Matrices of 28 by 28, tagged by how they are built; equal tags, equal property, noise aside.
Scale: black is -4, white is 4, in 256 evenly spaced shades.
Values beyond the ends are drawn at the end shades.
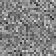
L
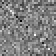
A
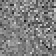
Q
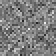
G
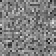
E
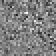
Q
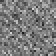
L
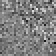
Q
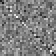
A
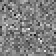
A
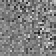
Q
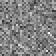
L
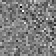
Q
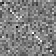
A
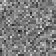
G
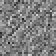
G
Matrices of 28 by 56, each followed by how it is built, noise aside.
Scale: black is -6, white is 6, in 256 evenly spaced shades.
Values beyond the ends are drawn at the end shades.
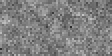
smooth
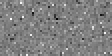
sparse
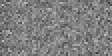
repeating rows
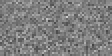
repeating columns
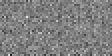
uneven rows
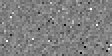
sparse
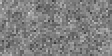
smooth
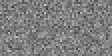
repeating columns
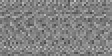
repeating columns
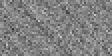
Toeplitz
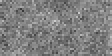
smooth
